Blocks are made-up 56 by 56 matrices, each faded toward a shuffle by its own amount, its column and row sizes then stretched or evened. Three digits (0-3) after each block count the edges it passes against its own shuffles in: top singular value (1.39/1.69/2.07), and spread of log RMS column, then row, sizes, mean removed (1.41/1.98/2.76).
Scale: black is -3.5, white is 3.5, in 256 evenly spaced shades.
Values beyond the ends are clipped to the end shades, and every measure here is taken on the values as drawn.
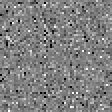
1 1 1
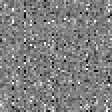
0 2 1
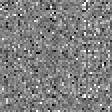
2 1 0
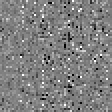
1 2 0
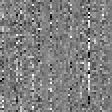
2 3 0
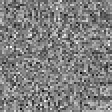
2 0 0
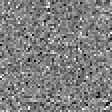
1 0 0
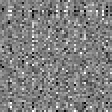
3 2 1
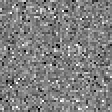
0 0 1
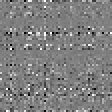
2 2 3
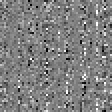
0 3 0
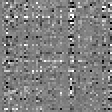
1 3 2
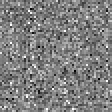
1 1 0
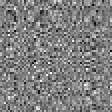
3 2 0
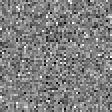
1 1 0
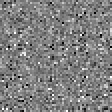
1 1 1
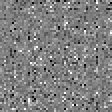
0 2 1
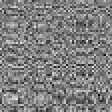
3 0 2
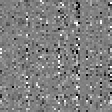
1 3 1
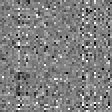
3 2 1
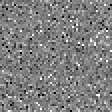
0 1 0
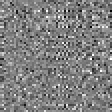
3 1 2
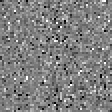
0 1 0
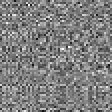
3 0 2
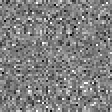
3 0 1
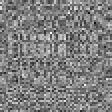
3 1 1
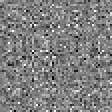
3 1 1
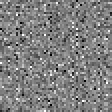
2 2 0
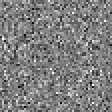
2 1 0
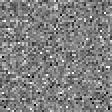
1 0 0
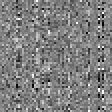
3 3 0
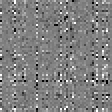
3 3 2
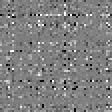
1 2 3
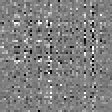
2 3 2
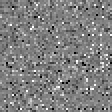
0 0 1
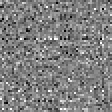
2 0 1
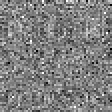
2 0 1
